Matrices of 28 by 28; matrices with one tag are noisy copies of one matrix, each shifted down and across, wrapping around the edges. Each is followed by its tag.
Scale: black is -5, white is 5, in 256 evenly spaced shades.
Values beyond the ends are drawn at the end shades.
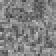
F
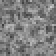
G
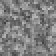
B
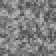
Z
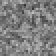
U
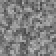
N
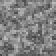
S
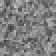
N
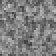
B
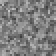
N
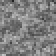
S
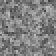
Z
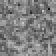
Z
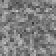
Z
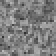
F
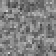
F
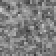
Z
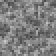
S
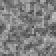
S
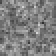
G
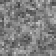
S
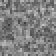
F
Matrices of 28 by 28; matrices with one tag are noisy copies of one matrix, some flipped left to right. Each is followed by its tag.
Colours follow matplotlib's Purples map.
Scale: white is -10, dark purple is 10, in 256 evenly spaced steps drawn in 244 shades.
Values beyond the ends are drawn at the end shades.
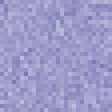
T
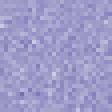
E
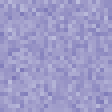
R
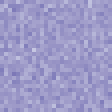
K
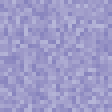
T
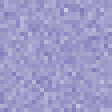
E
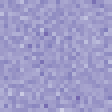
K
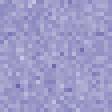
R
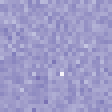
T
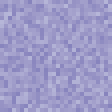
T
